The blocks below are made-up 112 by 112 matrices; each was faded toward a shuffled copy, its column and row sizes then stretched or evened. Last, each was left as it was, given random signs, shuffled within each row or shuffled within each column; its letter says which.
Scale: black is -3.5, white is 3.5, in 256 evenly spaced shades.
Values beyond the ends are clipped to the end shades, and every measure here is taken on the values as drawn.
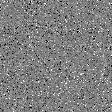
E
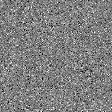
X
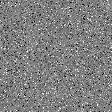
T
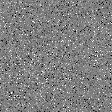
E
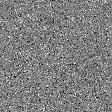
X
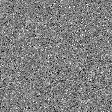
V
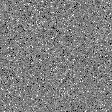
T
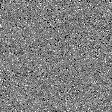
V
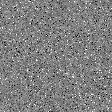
V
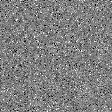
X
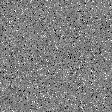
T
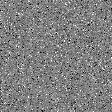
T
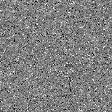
X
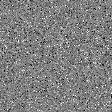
V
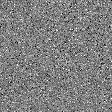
V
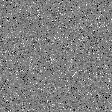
V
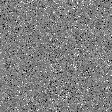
T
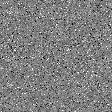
V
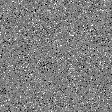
V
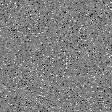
T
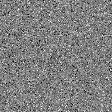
E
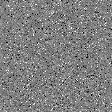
X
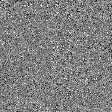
E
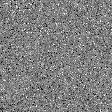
V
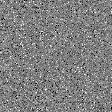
E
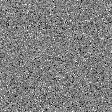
V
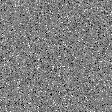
T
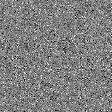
X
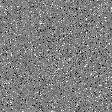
T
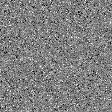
E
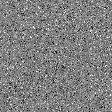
E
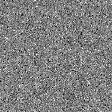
X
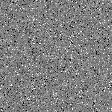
T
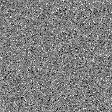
E
